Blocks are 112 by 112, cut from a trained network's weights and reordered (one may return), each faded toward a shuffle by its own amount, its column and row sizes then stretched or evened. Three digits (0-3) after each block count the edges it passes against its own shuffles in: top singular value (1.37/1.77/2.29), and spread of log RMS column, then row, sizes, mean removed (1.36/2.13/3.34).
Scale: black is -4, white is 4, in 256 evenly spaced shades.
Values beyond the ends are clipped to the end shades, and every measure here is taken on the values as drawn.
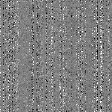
2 3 1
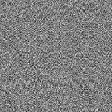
3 1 1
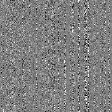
1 3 0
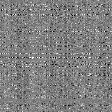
2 0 3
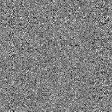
1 2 1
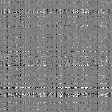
3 2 3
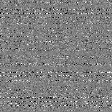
0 1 3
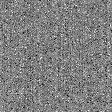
1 0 0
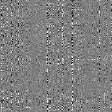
2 3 2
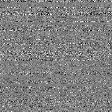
1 1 3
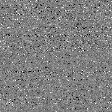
0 0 2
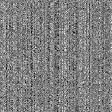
3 2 1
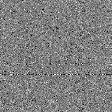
1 1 1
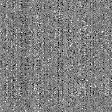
2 2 1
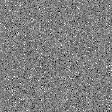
0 2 0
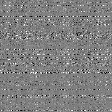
1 0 3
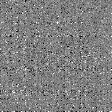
1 1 2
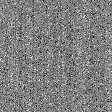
1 0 0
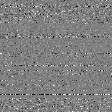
2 0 3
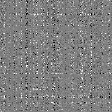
1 3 2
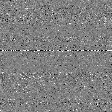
2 0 2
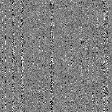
1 3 1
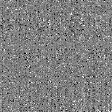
1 1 2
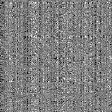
3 2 2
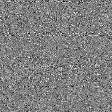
1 0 2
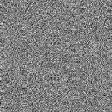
2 1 0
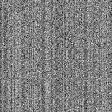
3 0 0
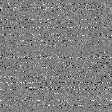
0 0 3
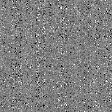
0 2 1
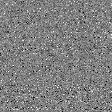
0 0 2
